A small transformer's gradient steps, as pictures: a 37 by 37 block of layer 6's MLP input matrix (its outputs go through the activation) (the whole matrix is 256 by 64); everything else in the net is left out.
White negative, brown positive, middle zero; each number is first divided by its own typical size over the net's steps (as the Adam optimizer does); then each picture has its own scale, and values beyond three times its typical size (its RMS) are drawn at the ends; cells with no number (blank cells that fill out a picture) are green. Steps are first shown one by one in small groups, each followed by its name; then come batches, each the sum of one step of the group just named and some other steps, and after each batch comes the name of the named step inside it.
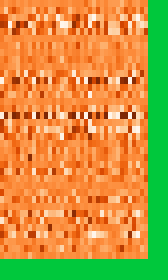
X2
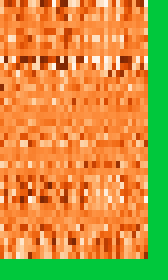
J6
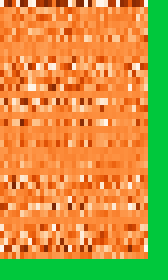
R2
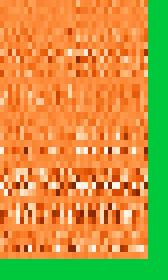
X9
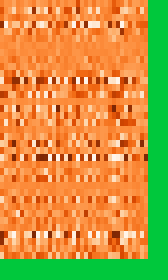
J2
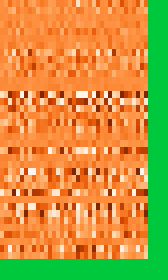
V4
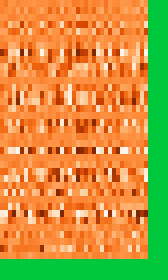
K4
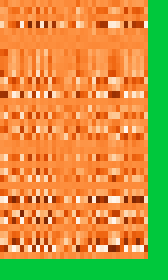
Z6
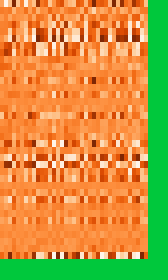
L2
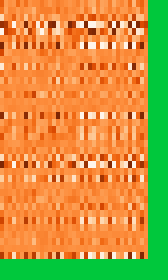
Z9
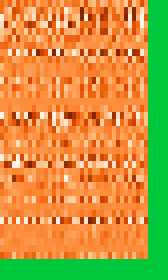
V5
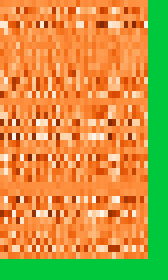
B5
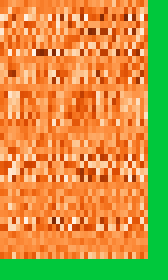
V5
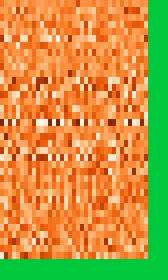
B5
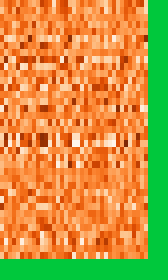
J6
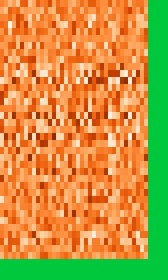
X2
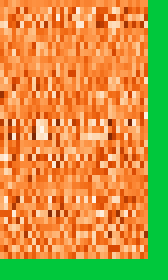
B5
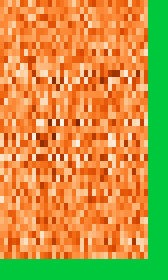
K4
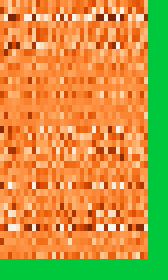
L2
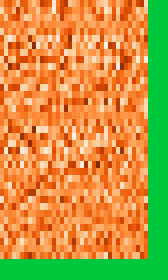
J6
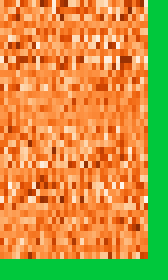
J6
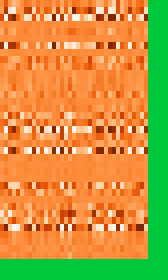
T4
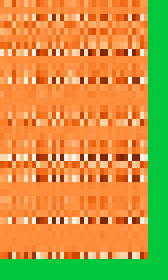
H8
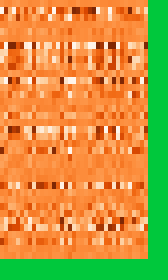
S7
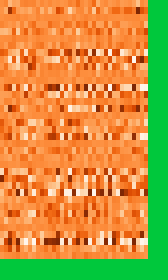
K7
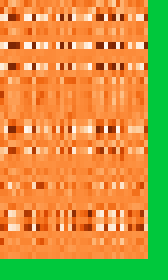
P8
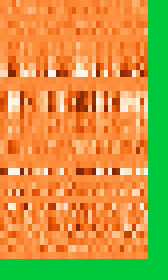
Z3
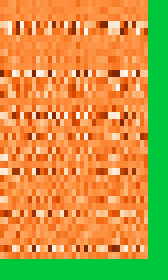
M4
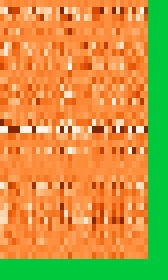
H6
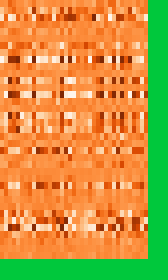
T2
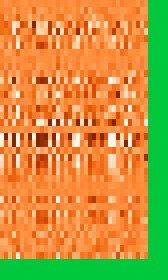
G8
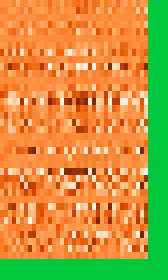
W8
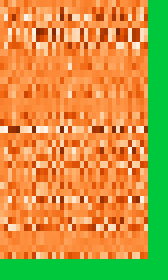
H6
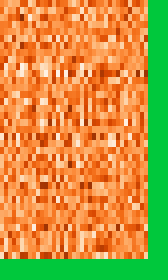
G8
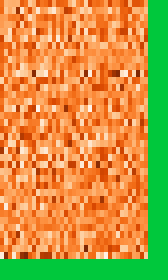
M4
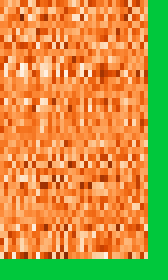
H8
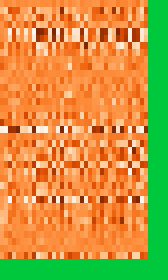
H6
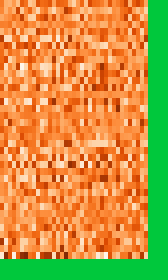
H8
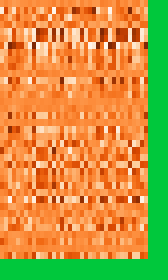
S7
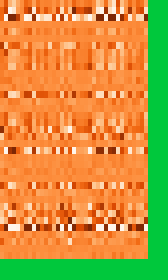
T4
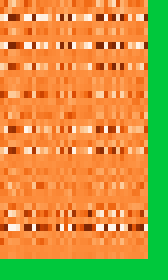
P8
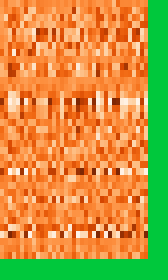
Z3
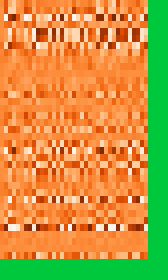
T4
